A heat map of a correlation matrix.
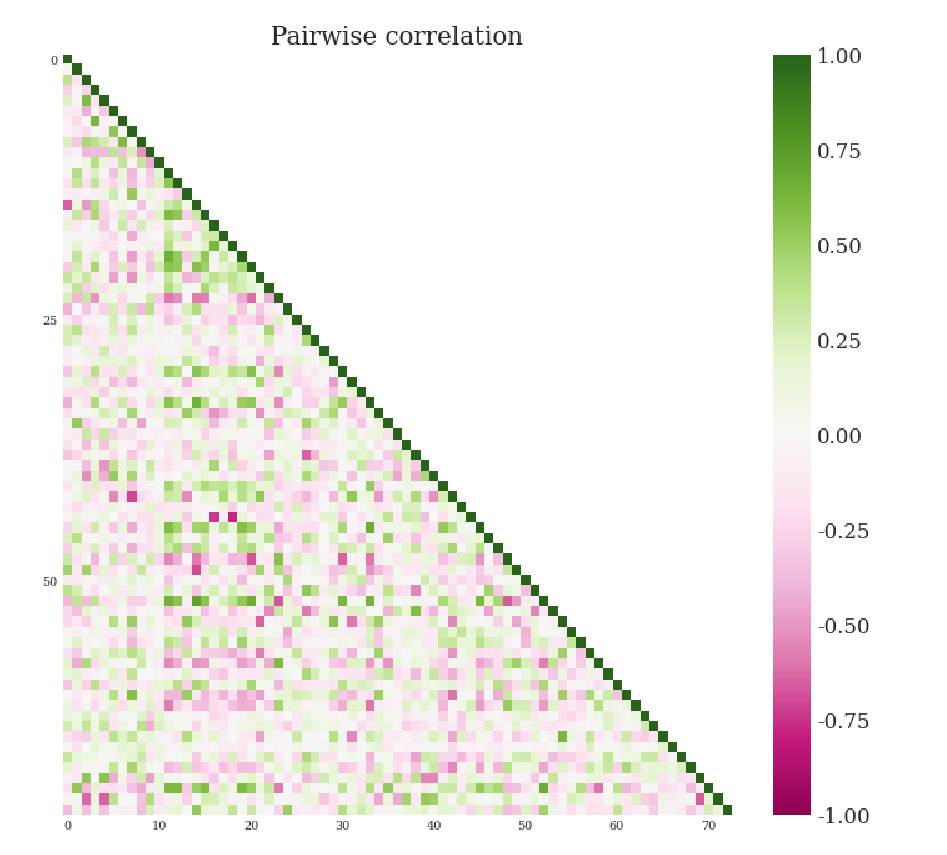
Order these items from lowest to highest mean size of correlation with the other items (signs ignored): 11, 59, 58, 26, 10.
10, 59, 26, 58, 11
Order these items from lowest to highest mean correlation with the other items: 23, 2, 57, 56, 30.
23, 2, 57, 56, 30
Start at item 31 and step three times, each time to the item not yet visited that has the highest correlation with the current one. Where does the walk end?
49
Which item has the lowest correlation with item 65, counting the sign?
31
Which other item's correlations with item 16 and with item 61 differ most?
34
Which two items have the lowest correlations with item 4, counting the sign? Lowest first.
71, 39
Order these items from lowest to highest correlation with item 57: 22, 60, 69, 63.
22, 60, 63, 69
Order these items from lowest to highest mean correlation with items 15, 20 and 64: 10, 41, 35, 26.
26, 35, 41, 10
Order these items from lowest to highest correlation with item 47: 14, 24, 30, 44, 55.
24, 55, 44, 30, 14
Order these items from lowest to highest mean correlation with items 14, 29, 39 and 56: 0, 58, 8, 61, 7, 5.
58, 0, 8, 61, 7, 5
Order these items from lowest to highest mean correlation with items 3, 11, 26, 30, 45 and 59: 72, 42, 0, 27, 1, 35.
0, 42, 27, 72, 35, 1
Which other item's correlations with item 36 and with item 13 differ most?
42
